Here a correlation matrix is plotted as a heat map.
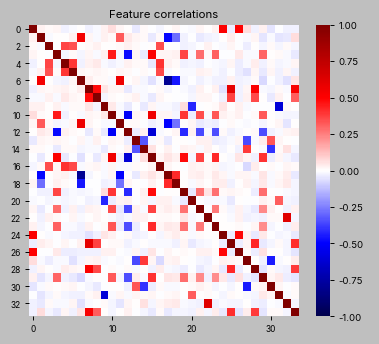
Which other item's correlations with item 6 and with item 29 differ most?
17
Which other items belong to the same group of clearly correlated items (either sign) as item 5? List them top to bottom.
2, 4, 16
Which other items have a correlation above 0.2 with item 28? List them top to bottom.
7, 8, 25, 33
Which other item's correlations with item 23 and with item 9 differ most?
31
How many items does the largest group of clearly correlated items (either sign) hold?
8
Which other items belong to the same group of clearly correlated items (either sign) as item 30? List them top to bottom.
13, 14, 27
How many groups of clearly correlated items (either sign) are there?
8
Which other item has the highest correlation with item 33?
7
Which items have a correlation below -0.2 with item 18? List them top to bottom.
1, 6, 11
